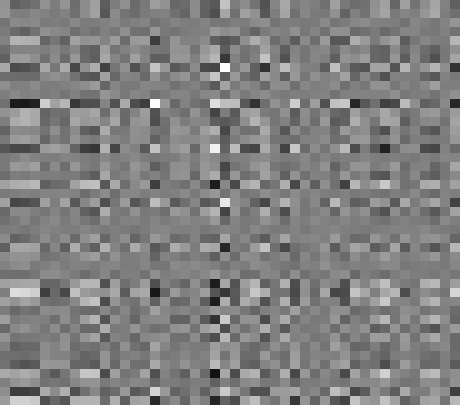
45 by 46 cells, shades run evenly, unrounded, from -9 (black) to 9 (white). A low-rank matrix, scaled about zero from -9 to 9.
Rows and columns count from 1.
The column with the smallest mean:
22
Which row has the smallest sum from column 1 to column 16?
12
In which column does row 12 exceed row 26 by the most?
16
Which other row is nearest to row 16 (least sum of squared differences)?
19
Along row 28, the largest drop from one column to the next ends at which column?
23
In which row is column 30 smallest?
45
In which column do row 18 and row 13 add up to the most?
3
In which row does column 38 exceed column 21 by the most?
8
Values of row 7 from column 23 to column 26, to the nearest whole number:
-5 0 -1 0
